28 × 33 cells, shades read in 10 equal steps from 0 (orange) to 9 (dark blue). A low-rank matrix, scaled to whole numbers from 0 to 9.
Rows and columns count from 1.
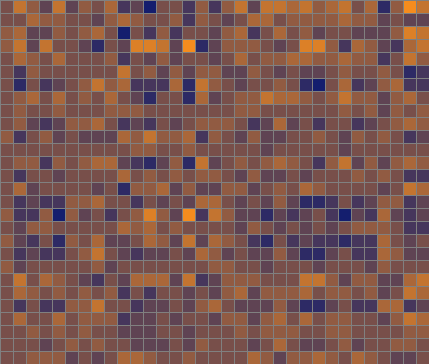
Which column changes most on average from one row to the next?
32
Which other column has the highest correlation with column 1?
15
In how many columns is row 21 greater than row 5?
17
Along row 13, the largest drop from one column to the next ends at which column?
16
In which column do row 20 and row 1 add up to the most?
12
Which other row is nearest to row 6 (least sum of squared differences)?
14
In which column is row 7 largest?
25
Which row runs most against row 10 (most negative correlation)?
28
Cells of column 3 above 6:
2
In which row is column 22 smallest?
1
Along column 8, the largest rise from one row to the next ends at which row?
4
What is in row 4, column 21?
5
